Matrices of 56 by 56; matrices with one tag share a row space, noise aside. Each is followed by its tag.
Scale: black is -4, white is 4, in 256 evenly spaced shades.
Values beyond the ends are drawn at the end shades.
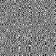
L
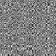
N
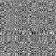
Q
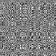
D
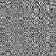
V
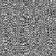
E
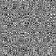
E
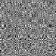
Q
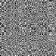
Q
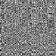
Q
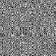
D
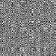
D
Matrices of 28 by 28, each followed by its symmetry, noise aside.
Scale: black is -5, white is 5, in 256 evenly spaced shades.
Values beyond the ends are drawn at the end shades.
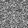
mirrored left to right.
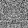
mirrored left to right.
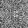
mirrored top to bottom.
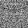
mirrored left to right.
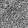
symmetric.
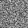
mirrored top to bottom.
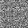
mirrored top to bottom.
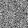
mirrored top to bottom.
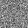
mirrored left to right.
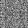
mirrored top to bottom.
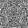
mirrored left to right.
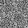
symmetric.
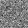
symmetric.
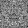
mirrored left to right.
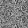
mirrored top to bottom.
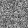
antisymmetric.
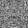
mirrored left to right.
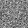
mirrored left to right.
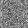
mirrored top to bottom.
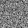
mirrored left to right.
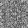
mirrored top to bottom.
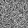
symmetric.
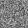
antisymmetric.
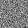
antisymmetric.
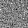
antisymmetric.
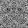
mirrored left to right.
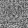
mirrored left to right.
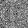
mirrored top to bottom.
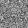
mirrored left to right.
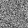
antisymmetric.
